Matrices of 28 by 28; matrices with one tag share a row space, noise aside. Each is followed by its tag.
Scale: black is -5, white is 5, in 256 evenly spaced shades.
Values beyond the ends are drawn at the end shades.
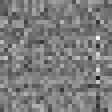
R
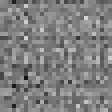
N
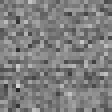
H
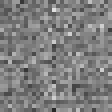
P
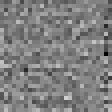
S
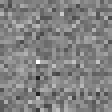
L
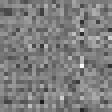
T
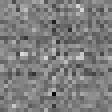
P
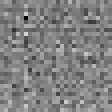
N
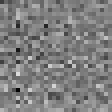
H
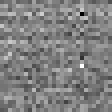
T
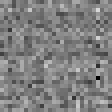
R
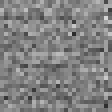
S
